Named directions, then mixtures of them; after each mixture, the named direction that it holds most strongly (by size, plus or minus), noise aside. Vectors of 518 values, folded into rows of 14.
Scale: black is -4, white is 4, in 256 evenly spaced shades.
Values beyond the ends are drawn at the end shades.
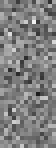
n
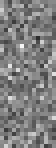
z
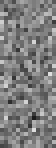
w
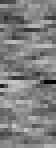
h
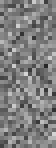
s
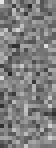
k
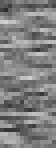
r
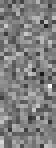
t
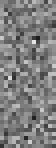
w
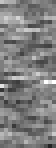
h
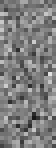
w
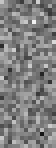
n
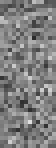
s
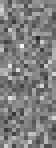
z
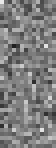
k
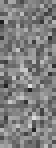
w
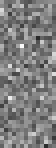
z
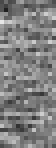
r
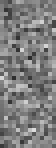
w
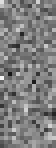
k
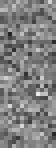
n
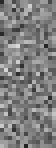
k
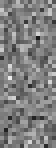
z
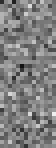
k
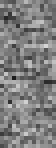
h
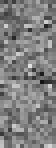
t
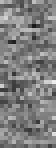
h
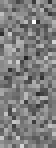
n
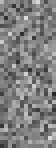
s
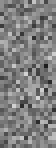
s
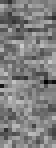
h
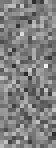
s
